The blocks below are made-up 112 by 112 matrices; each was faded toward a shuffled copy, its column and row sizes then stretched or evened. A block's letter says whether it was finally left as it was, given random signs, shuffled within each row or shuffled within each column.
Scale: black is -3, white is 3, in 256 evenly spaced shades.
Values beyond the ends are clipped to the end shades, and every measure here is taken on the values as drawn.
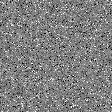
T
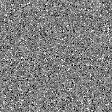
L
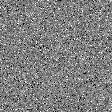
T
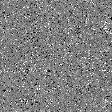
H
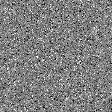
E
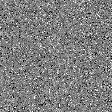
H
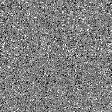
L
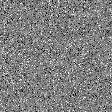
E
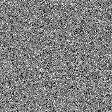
E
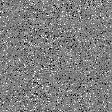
L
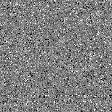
L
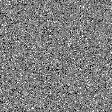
H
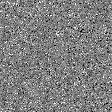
T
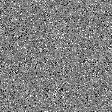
H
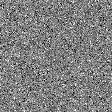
E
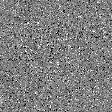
H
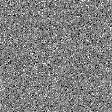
L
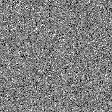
E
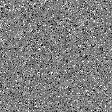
H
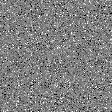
H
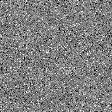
H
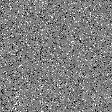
E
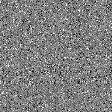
L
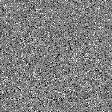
L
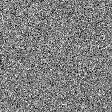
T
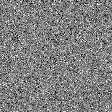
T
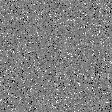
E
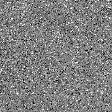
H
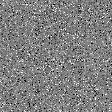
H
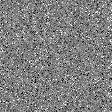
E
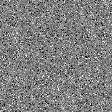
L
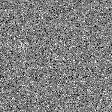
T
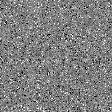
L
